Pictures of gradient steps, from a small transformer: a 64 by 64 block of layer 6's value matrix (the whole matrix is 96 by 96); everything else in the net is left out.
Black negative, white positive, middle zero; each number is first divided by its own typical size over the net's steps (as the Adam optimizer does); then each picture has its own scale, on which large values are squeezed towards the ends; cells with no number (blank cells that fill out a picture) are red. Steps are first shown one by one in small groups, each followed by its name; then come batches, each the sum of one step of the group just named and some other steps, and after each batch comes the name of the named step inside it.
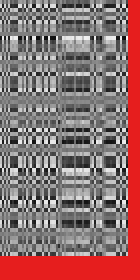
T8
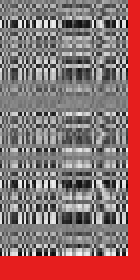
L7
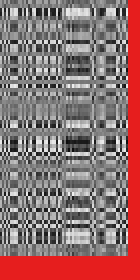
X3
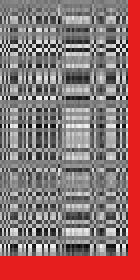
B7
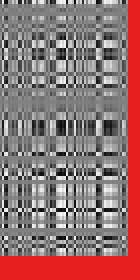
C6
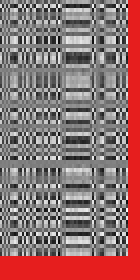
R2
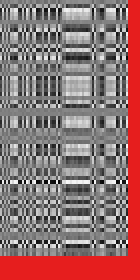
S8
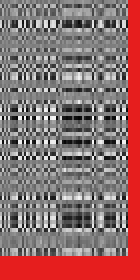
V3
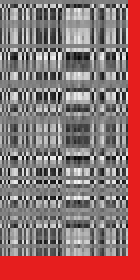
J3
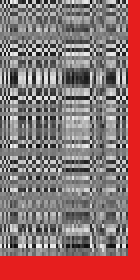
B7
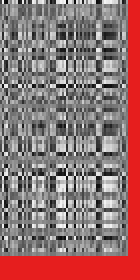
C6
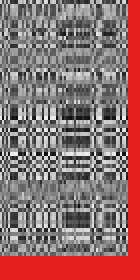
V3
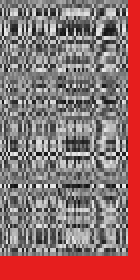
X3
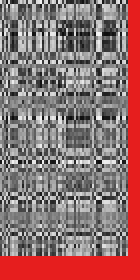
L7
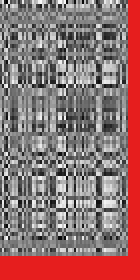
C6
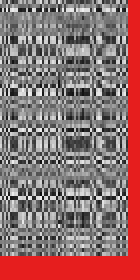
X3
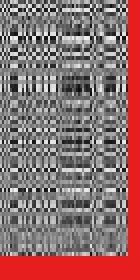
T8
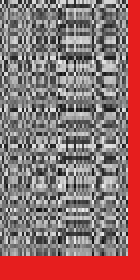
R2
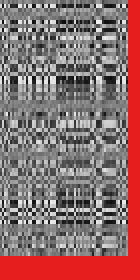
T8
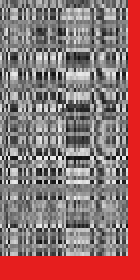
J3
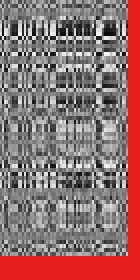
L7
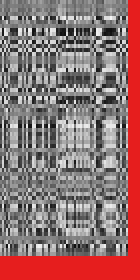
B7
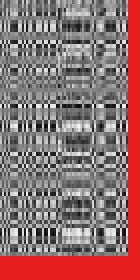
X3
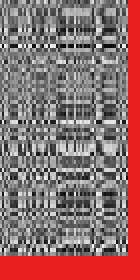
S8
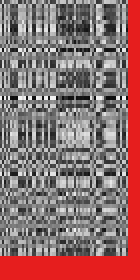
B7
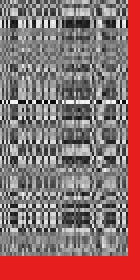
V3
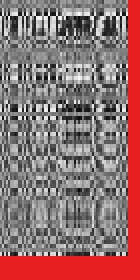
V3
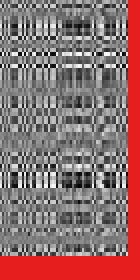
L7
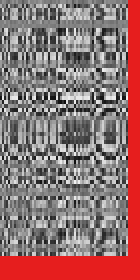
J3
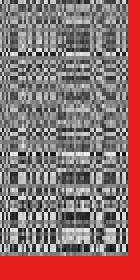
B7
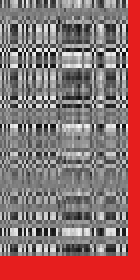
B7
